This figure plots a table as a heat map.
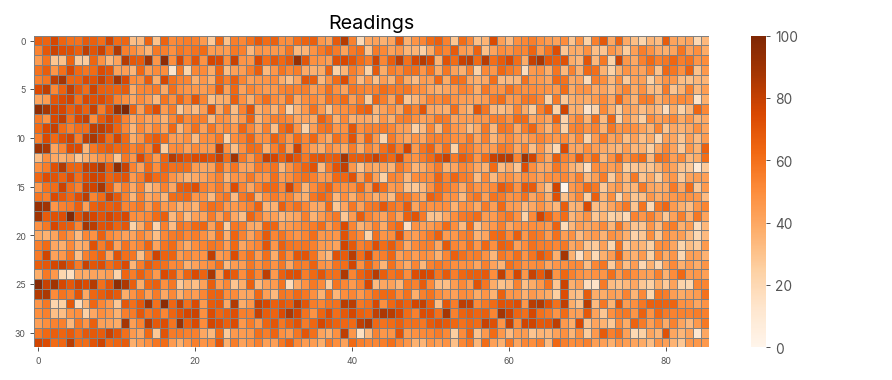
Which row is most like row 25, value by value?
7
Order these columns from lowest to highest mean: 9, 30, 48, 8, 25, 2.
48, 30, 25, 2, 9, 8
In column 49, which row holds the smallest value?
1
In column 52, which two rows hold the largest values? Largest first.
28, 12
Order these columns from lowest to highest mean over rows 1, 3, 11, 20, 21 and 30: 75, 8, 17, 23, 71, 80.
75, 71, 17, 80, 23, 8
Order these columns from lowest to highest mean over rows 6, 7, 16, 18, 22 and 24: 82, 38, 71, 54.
71, 82, 54, 38
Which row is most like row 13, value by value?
4
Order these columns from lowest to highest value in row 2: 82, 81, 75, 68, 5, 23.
5, 68, 75, 82, 81, 23
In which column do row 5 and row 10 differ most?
44
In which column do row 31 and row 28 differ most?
59
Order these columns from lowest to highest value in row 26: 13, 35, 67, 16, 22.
16, 35, 13, 22, 67
